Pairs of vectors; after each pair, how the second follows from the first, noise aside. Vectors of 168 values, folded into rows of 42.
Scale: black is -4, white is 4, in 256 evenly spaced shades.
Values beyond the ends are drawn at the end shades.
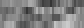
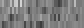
reversed, partly zeroed.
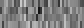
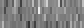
negated, partly zeroed.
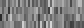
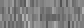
wrapped around, shrunk.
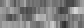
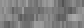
wrapped around, shrunk.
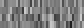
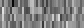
reversed.
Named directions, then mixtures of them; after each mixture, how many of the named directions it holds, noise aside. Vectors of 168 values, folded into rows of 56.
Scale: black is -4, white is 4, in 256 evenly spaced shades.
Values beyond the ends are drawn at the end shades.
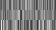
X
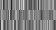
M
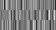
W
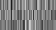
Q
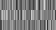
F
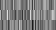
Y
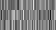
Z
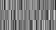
one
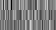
three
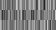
one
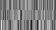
one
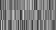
four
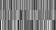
three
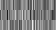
one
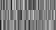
two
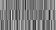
three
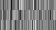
three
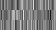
one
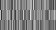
four
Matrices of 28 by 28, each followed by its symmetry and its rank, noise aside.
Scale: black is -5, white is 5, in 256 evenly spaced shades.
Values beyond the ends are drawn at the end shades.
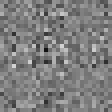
no symmetry, rank four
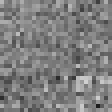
symmetric, rank four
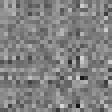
no symmetry, rank three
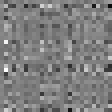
no symmetry, rank three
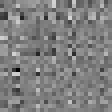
no symmetry, rank three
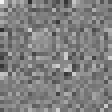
symmetric, rank four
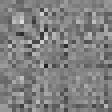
symmetric, rank three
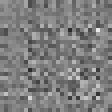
symmetric, rank three
